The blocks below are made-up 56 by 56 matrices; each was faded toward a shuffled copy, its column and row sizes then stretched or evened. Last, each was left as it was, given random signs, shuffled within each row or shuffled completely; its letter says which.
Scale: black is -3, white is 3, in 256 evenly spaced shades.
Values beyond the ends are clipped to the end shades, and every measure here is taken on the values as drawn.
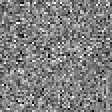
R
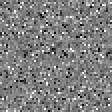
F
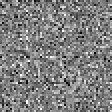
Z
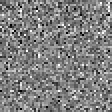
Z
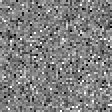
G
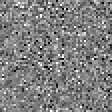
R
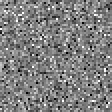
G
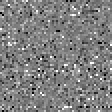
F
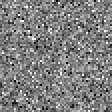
G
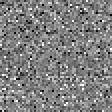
F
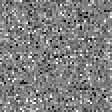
F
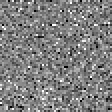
F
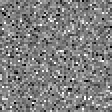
G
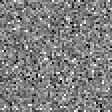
G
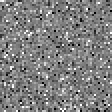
G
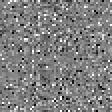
R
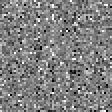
Z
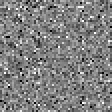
Z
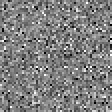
R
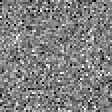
G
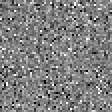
F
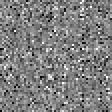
Z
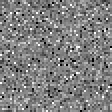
G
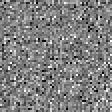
R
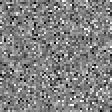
Z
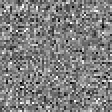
R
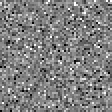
G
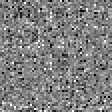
R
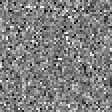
F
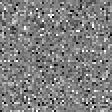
Z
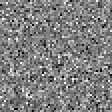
G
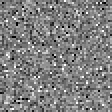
G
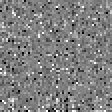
R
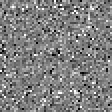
Z
